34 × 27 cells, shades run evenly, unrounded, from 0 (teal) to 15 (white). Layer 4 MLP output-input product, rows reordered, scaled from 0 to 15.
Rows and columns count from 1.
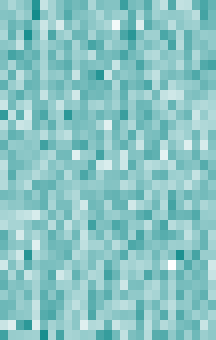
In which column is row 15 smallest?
6
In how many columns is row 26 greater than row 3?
10
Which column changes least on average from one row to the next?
27
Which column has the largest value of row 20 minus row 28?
19
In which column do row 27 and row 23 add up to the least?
12
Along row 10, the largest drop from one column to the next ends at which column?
11
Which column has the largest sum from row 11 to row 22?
4
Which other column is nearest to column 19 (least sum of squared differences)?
9
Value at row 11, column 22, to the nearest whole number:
5
